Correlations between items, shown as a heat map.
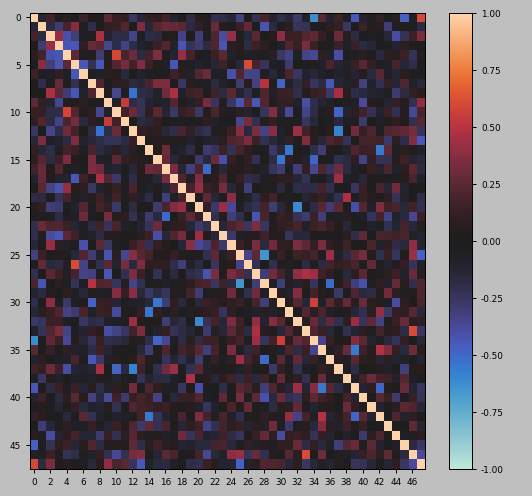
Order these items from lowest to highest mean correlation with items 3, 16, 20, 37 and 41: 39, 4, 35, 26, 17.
4, 39, 26, 35, 17
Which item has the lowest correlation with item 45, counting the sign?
0
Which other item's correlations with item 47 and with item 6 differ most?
25
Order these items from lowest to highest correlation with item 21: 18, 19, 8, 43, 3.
43, 3, 8, 18, 19
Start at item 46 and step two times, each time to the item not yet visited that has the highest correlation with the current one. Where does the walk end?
27
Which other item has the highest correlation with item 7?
28
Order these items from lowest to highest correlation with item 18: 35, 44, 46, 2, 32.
2, 32, 46, 35, 44
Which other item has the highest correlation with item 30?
34
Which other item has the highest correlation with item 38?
19
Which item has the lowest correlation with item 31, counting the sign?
14
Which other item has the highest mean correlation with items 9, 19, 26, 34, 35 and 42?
38
